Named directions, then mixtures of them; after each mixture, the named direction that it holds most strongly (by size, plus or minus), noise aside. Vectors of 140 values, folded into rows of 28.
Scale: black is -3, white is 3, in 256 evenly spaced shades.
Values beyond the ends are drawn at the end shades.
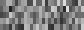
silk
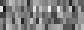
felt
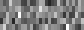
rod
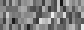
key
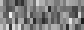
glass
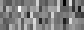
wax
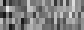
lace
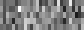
wax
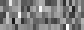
rod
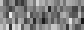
glass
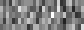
key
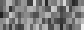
silk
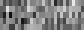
lace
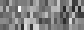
wax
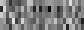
felt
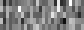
wax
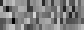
lace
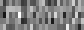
rod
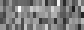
wax
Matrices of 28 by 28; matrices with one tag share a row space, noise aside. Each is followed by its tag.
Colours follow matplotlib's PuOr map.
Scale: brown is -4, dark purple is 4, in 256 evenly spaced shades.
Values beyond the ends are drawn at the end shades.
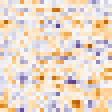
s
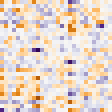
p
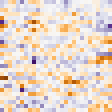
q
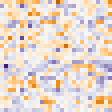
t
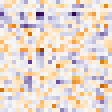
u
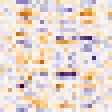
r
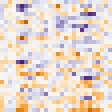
r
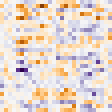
r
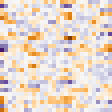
q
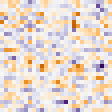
u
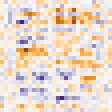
r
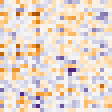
p
